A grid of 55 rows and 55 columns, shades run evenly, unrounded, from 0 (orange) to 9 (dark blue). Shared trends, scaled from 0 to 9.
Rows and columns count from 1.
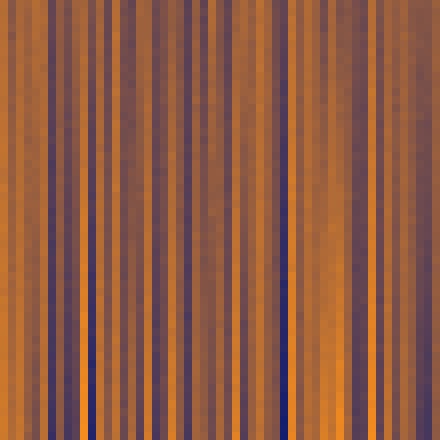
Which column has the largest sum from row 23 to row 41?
36
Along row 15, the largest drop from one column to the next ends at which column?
37
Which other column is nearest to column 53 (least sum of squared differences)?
48
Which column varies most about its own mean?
43
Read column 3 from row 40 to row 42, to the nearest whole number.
2 2 2
